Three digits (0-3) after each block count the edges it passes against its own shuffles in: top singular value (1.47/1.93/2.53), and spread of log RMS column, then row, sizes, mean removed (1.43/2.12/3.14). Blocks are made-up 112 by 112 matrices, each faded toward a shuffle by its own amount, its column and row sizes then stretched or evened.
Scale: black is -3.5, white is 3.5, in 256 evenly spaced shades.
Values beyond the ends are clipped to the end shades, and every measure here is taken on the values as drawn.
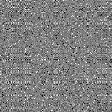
3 1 1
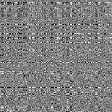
3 1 3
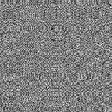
3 0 0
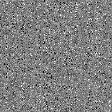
0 2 1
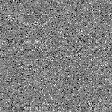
2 0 1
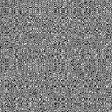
3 1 2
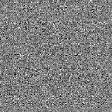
2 1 2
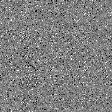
1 1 1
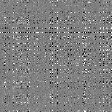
2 3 3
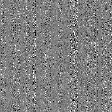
1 3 0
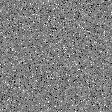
0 0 0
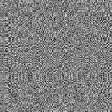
3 2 1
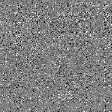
1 2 2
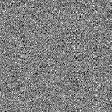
2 1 0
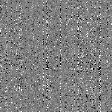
1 3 1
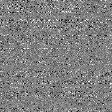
0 1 3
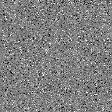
1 1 1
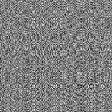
3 2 1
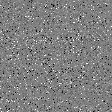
0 1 1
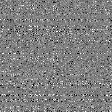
1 1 3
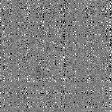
1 3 3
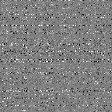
1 1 3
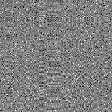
3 0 0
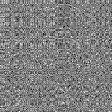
3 0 0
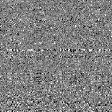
2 1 2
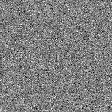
1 0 0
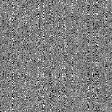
2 3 1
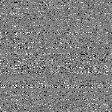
1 1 3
